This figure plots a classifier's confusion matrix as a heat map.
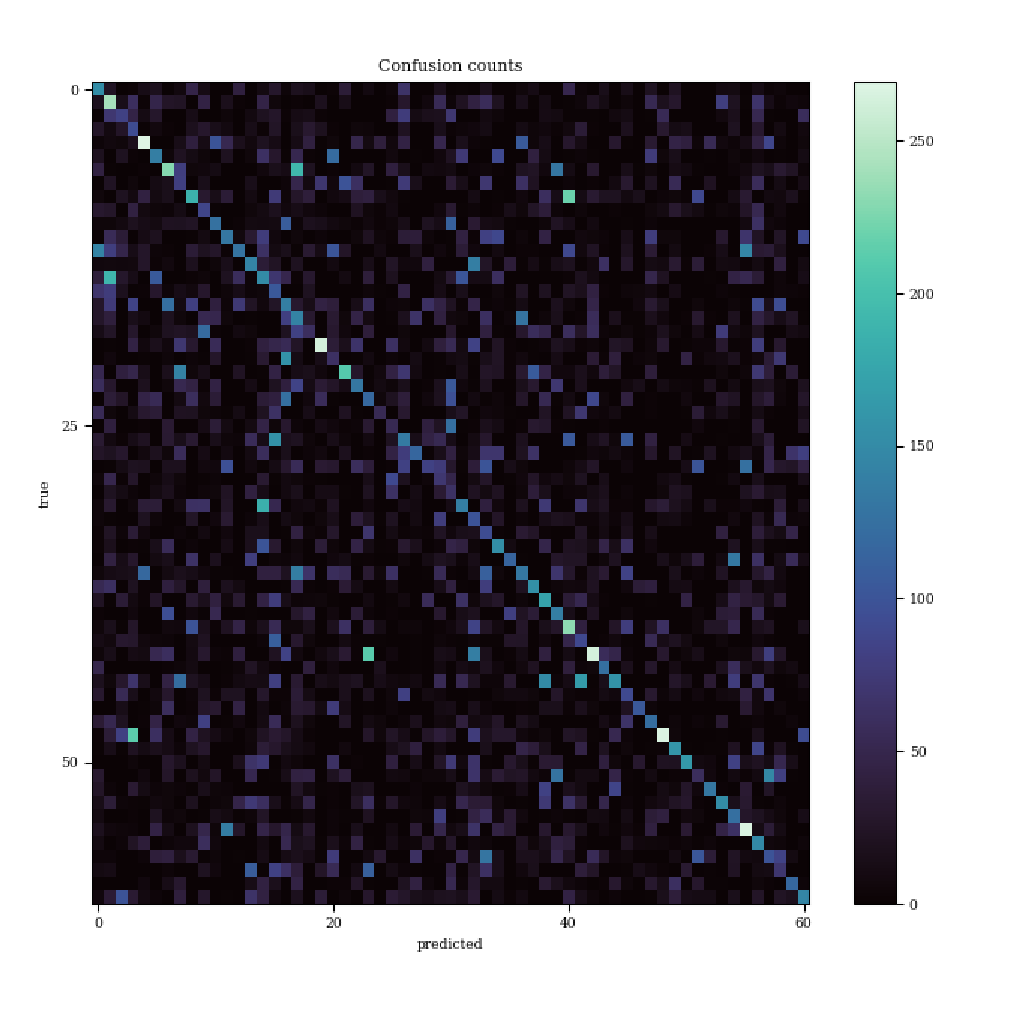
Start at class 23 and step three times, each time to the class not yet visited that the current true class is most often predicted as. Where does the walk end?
17
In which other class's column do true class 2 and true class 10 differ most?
16
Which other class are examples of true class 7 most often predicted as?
21
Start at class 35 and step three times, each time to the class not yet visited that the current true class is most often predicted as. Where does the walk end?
25
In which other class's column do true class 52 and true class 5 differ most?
20
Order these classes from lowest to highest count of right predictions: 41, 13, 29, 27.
29, 41, 27, 13
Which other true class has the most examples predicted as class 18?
36
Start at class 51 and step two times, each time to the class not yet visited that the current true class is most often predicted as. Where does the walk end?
33
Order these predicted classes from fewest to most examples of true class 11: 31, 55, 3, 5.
3, 5, 31, 55
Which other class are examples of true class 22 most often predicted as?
30
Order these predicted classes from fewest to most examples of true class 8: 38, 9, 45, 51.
45, 9, 38, 51
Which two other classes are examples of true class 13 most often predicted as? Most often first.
32, 43
